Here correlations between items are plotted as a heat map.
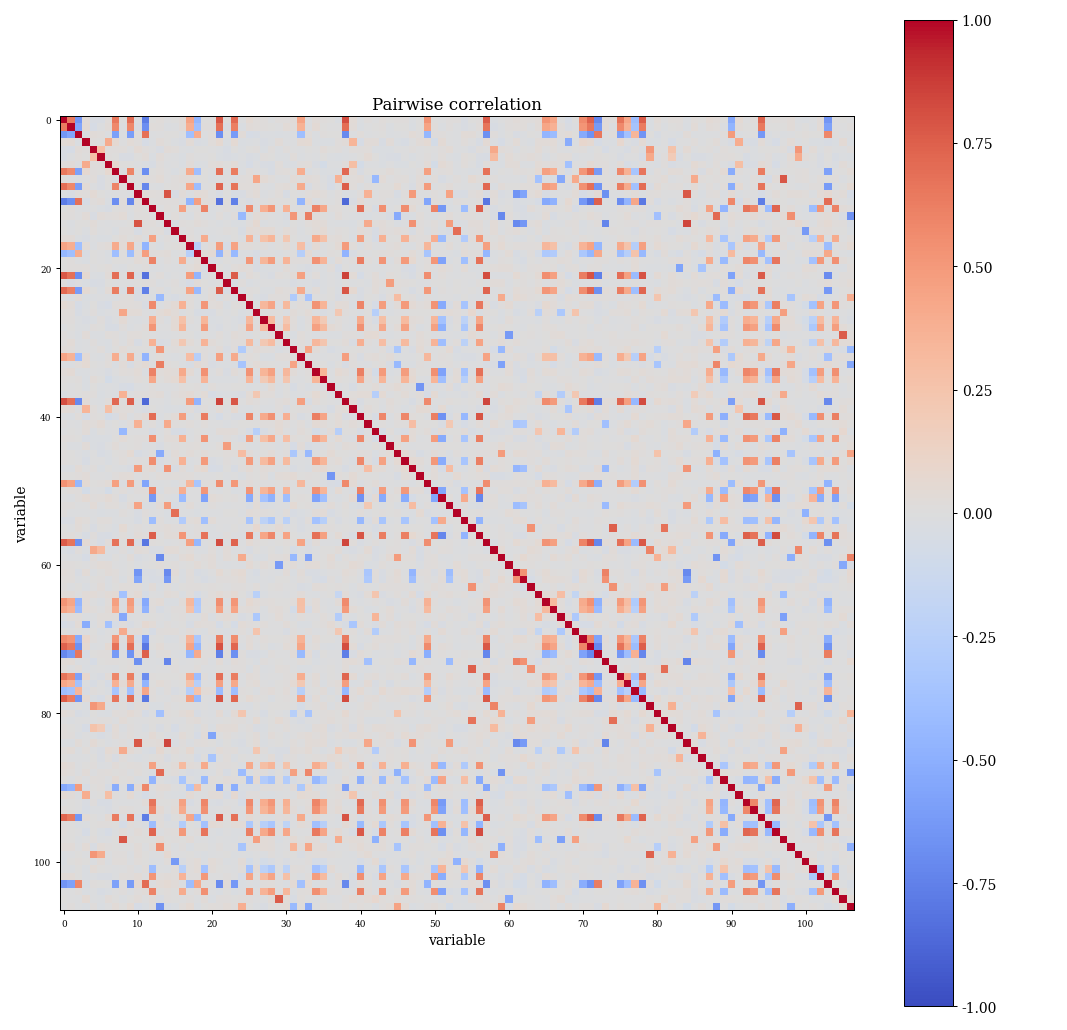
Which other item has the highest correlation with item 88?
13
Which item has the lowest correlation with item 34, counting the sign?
51
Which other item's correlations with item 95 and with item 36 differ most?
48
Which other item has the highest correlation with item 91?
3
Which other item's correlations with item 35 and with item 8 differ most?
97
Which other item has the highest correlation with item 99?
79
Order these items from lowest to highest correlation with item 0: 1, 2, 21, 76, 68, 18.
2, 18, 68, 76, 1, 21
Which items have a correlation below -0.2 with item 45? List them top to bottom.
13, 31, 33, 88, 98
